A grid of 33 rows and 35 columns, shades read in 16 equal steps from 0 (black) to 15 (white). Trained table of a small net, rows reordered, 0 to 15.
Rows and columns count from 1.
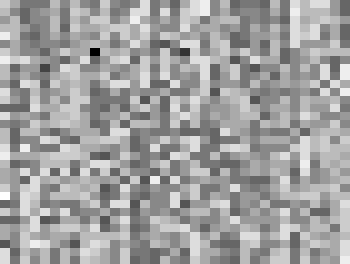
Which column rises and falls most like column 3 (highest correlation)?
13
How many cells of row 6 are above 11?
6
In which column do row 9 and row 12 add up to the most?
35
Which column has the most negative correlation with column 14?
3
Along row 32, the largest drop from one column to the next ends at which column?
2
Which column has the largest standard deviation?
10
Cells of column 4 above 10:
13
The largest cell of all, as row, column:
25, 1
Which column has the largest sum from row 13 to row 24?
31
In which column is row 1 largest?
21
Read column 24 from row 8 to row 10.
5 12 12
